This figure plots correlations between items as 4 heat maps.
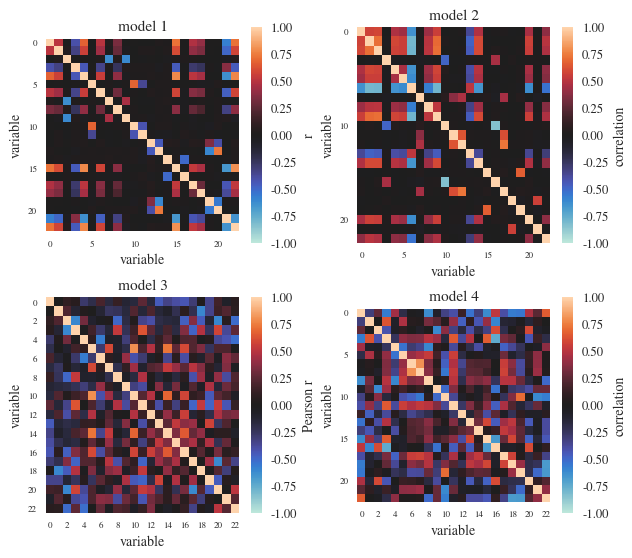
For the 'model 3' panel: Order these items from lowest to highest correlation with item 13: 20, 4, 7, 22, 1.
20, 1, 22, 4, 7
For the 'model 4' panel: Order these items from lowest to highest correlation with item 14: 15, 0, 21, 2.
0, 2, 21, 15
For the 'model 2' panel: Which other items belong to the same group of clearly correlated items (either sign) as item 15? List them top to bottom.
19
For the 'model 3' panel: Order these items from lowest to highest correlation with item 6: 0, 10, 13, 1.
10, 1, 13, 0
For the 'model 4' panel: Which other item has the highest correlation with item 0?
22
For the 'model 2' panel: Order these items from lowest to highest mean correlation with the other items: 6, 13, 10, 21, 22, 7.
6, 13, 10, 21, 7, 22
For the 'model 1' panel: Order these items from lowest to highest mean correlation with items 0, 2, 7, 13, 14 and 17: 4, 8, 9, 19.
19, 9, 8, 4
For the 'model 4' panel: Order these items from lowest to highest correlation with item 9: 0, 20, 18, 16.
16, 20, 18, 0
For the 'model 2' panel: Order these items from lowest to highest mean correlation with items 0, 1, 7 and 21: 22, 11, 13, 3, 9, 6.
6, 13, 3, 11, 22, 9
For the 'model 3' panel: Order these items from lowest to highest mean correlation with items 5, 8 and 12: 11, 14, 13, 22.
13, 22, 11, 14
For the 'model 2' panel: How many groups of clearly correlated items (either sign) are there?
5
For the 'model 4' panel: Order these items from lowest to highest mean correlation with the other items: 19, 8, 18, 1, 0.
0, 19, 1, 18, 8
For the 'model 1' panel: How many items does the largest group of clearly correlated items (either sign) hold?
11
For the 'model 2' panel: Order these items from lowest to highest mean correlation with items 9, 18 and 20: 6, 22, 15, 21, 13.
6, 13, 15, 21, 22
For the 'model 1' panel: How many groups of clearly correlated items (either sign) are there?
5
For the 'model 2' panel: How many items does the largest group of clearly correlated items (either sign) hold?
12
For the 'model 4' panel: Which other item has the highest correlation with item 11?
3
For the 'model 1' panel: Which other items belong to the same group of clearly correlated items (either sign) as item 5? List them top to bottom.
10, 11
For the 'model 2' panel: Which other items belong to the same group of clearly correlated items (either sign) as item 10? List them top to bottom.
3, 16
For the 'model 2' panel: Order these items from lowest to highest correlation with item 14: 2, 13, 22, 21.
13, 21, 22, 2
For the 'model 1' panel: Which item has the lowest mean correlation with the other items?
21
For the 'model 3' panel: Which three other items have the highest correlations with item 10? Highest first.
5, 14, 16
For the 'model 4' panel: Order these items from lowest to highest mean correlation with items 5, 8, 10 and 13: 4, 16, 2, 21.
4, 16, 21, 2
